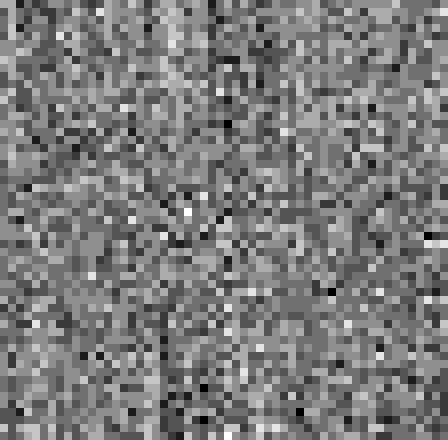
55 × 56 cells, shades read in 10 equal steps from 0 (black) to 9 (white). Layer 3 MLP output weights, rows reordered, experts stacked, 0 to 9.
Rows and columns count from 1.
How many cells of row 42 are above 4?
27
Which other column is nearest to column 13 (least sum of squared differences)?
11
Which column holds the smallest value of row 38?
33
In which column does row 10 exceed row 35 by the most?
55
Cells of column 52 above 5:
8
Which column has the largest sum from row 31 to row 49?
5
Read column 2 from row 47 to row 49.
6 3 3
